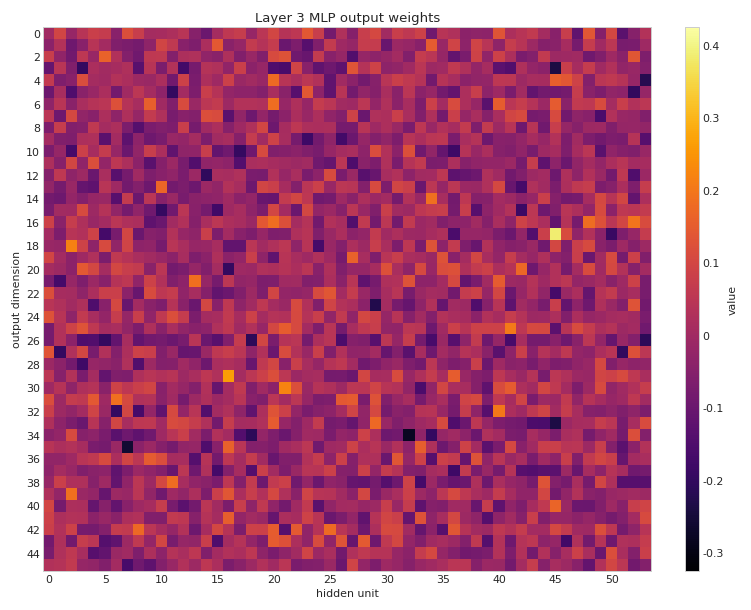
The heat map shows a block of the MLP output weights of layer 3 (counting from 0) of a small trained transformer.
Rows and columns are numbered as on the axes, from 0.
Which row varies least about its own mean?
24
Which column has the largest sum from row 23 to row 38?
16
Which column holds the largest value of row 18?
2
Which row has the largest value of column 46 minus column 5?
17
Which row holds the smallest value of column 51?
27
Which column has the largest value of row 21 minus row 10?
36
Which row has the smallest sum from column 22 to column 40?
38
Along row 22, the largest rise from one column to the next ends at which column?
9
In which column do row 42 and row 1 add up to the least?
21
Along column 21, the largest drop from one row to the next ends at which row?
3
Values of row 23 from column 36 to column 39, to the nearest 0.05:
0 0 -0.15 -0.05
